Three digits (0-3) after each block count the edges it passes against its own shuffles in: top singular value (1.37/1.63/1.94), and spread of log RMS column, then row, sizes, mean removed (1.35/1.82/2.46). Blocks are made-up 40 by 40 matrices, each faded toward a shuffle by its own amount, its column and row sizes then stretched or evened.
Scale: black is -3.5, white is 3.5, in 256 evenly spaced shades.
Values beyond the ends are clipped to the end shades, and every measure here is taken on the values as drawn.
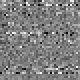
2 0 3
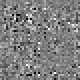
0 2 2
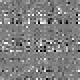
3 1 3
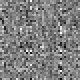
2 2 1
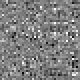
2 2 1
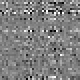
3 2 3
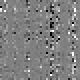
1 3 1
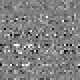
1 0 3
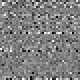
2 0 3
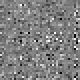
1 2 2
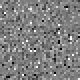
0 0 0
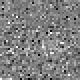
1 0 1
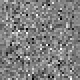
0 2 0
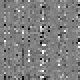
1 3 1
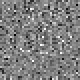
1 0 0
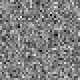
1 0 0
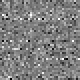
0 0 2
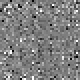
1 2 2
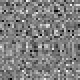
3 0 2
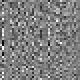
3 3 0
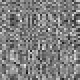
3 1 2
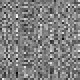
3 3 0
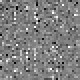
0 2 0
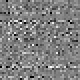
2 1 3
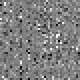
1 2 0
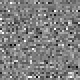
0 0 3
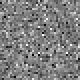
0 0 0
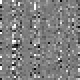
2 3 0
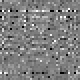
3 0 2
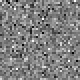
0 0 0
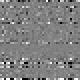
3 1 3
